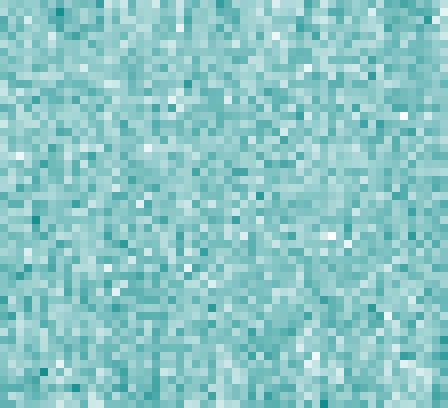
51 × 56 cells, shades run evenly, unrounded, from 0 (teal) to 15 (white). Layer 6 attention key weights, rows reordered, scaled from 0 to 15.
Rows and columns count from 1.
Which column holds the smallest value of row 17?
52
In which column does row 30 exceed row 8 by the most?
42
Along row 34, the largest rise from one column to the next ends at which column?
24
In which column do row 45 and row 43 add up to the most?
40
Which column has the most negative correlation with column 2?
27
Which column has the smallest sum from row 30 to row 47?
20
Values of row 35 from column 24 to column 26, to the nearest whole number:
4 8 12
